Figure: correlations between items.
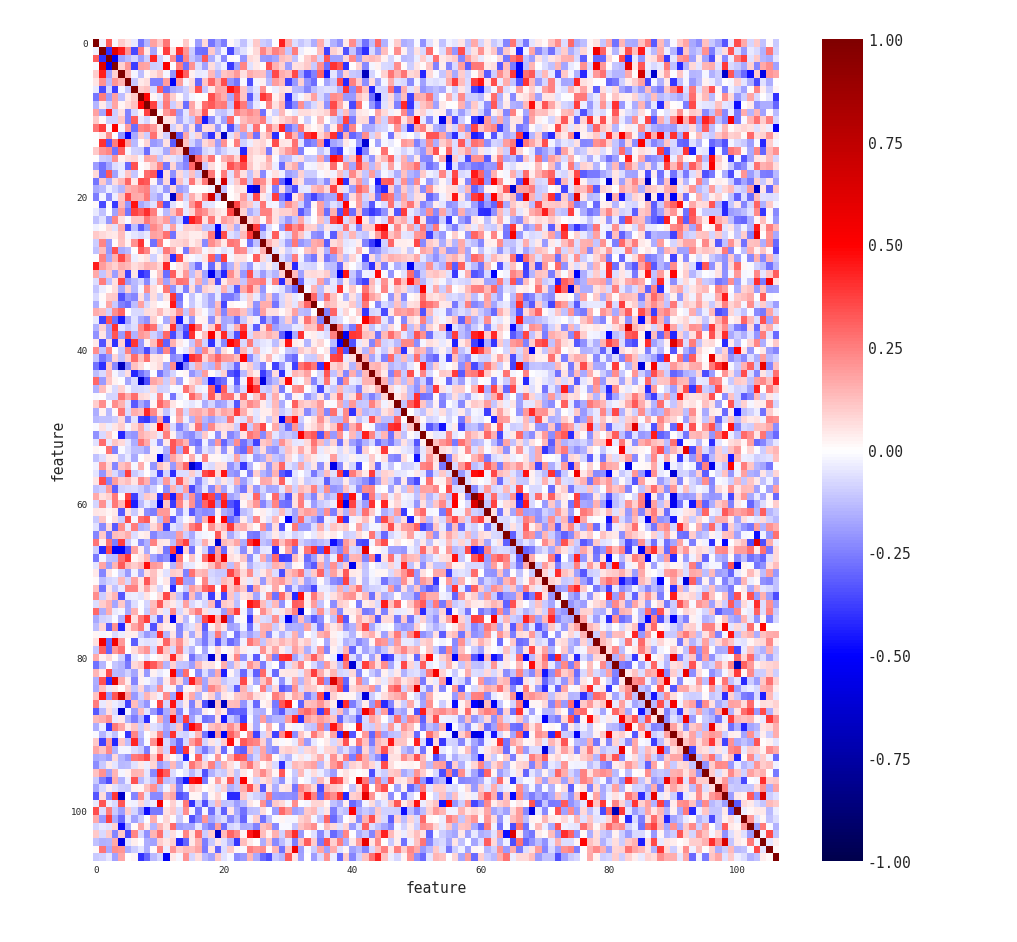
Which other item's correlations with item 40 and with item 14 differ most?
38
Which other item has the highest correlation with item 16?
96
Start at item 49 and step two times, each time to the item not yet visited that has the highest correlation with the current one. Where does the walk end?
105
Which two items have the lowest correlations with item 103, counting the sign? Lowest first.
19, 64
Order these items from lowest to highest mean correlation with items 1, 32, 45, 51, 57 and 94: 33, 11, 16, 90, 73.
16, 90, 33, 11, 73
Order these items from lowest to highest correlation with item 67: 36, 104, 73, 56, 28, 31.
104, 36, 73, 31, 28, 56
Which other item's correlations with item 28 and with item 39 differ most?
90
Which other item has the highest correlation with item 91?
10
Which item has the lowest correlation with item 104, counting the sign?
4
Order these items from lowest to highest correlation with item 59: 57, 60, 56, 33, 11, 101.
33, 57, 101, 11, 56, 60
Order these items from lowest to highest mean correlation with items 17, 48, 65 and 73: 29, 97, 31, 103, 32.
29, 97, 32, 31, 103
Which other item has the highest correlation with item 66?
42
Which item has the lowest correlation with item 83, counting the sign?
55
